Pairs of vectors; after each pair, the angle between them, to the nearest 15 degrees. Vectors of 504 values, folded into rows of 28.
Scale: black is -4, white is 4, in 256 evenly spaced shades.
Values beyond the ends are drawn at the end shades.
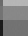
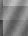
45 degrees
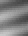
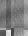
105 degrees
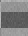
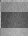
15 degrees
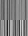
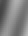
90 degrees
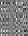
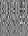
90 degrees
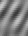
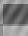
75 degrees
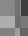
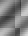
120 degrees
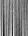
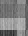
105 degrees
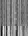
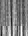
60 degrees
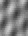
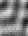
60 degrees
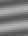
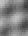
120 degrees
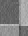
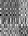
60 degrees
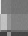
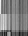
30 degrees
